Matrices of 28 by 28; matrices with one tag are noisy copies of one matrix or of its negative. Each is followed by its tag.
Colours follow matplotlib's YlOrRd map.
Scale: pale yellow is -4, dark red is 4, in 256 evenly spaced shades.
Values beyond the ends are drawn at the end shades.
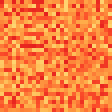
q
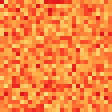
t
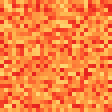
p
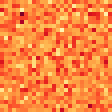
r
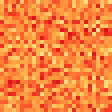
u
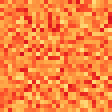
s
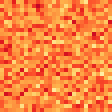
p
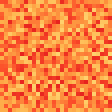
s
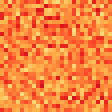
t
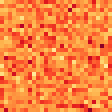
r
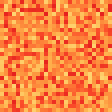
q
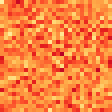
u
